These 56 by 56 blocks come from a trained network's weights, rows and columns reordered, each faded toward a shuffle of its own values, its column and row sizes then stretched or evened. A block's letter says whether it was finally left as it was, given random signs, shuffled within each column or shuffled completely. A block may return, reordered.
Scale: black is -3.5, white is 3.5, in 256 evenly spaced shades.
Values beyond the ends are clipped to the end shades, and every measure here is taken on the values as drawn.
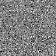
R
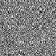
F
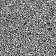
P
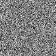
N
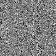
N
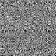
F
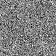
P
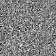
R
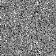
N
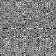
F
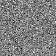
N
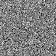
P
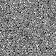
P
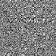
F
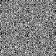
F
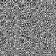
F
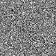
R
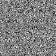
R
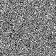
P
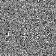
R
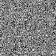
N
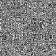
F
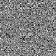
F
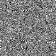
R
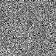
R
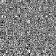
F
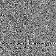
R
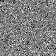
P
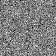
P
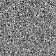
R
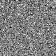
P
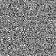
F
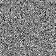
N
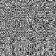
F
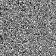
N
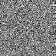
F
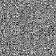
F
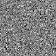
R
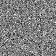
P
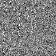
N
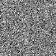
N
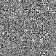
R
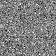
P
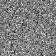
N
